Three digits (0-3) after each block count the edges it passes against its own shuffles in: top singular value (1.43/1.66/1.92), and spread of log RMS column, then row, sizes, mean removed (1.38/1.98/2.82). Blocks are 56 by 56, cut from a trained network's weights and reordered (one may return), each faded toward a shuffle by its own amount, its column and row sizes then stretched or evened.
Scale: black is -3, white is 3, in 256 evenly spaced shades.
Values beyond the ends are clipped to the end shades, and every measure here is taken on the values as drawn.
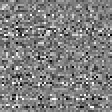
2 1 3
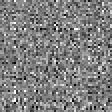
3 2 2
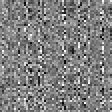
3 3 0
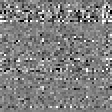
1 1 3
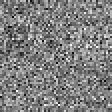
1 0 1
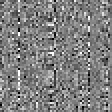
3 3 0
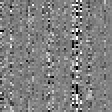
3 3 0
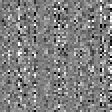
2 3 1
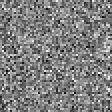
2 1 1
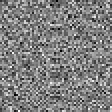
3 0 0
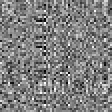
3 2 1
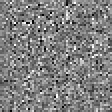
0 2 0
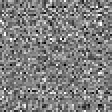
3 1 2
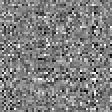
3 2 2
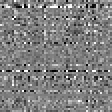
3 1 3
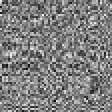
3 0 0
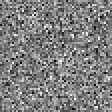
0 1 0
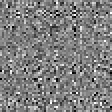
2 2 2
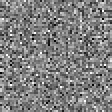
1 1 0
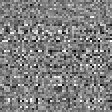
3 1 3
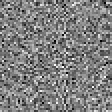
2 1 0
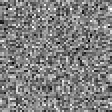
3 0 1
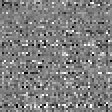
0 1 3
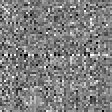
2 2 1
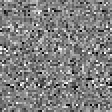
0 0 2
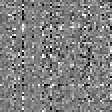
1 3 2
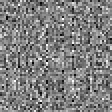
3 2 0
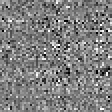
2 2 2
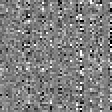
2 3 1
